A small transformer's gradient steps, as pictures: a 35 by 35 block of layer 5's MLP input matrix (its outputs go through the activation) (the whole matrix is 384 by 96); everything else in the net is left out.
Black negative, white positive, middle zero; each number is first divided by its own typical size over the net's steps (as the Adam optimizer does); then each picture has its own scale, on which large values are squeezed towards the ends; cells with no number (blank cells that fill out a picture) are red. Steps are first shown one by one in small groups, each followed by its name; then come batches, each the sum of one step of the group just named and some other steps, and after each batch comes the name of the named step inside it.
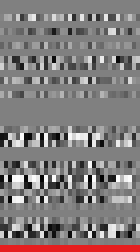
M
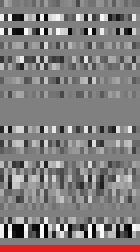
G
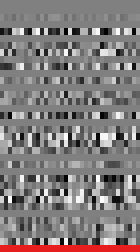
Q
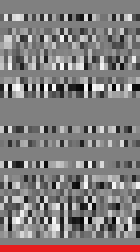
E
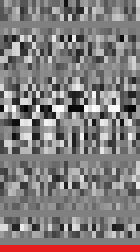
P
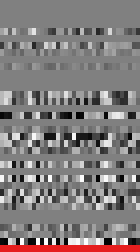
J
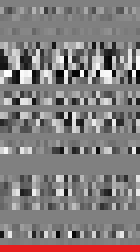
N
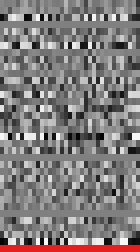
J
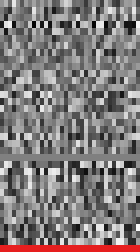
G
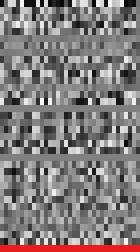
J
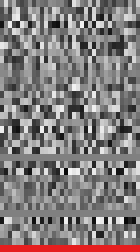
P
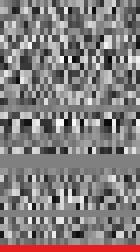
N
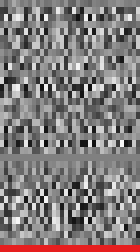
E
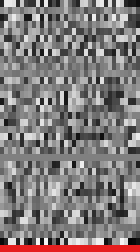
J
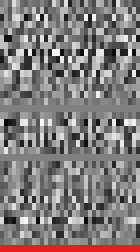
N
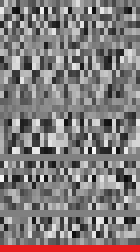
N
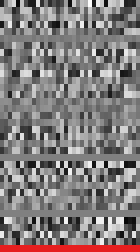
M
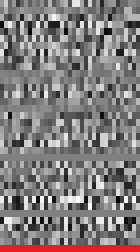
Q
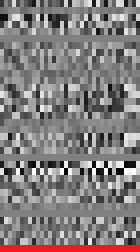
M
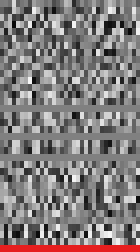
G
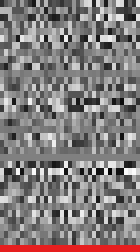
P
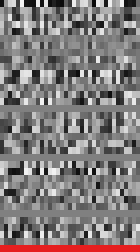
G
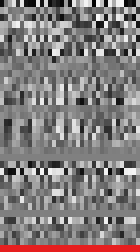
M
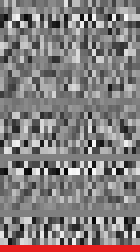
G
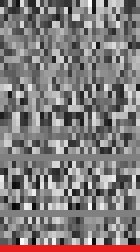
J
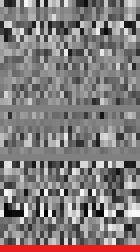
Q
